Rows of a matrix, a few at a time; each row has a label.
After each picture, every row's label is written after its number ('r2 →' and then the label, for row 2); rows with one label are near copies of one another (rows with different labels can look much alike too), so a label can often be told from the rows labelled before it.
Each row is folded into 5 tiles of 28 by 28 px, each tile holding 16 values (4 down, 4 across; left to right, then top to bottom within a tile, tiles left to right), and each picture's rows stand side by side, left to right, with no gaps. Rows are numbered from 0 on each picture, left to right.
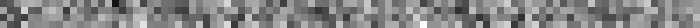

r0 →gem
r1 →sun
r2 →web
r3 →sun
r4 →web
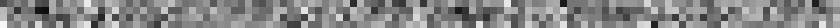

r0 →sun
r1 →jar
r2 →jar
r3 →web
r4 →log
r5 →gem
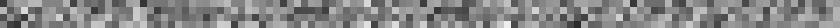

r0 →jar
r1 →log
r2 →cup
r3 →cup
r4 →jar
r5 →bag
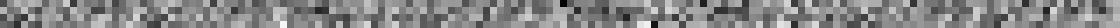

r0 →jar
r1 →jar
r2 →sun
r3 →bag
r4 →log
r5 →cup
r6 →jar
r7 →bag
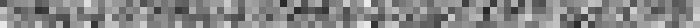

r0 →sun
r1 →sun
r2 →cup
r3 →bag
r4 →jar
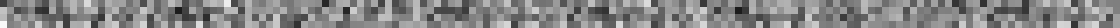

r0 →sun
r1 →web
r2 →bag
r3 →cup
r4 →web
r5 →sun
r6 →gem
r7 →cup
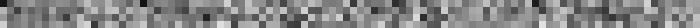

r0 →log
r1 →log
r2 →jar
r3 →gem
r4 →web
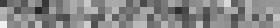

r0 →sun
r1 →web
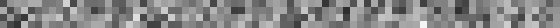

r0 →jar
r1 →jar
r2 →bag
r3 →sun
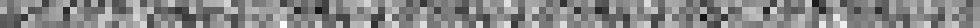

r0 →bag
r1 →web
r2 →sun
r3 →sun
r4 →sun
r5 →gem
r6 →sun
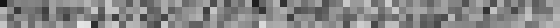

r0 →log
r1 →gem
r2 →cup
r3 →bag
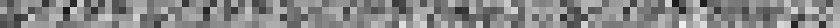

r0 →bag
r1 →bag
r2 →gem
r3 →web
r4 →gem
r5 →log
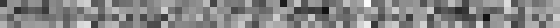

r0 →cup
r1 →jar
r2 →cup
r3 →web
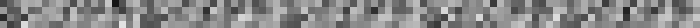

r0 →gem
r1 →bag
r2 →bag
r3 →jar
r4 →bag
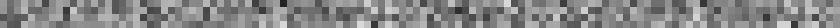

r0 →bag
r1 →gem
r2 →log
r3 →web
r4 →jar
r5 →log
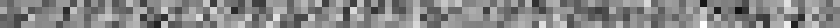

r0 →bag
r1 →jar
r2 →bag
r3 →gem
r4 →web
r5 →sun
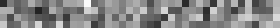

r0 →web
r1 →bag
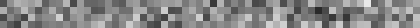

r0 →jar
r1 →jar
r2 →web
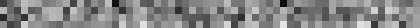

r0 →gem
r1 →sun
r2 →log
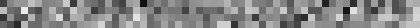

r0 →jar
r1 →log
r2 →bag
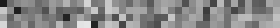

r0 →log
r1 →bag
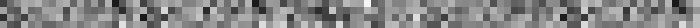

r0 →gem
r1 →gem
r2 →web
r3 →jar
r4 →gem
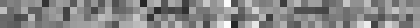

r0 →bag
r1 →cup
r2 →cup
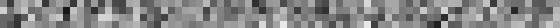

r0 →bag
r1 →gem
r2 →sun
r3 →jar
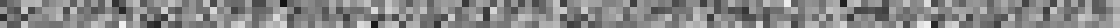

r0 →gem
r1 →jar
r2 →log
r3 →bag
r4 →jar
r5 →web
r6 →cup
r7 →bag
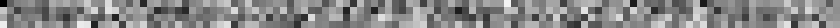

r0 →log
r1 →cup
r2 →bag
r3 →web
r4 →jar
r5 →log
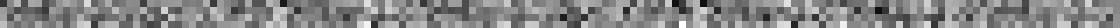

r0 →cup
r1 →jar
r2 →log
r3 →cup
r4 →gem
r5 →log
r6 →sun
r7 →cup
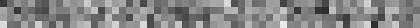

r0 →sun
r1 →web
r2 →sun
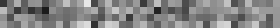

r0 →cup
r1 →cup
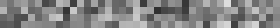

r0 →bag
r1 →cup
